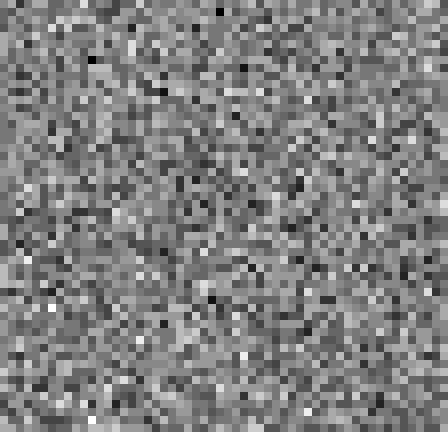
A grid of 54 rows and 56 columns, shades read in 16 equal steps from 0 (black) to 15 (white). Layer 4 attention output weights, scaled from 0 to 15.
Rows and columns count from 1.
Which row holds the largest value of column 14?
49
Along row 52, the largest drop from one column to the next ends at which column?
40
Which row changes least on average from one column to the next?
47
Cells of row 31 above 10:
4
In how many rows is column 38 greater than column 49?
28
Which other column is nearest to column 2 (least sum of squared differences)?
53
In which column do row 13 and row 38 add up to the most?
11
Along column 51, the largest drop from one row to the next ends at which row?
23
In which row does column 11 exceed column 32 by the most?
26
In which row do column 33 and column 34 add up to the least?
3
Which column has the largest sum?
20
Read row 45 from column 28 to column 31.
9 10 5 14
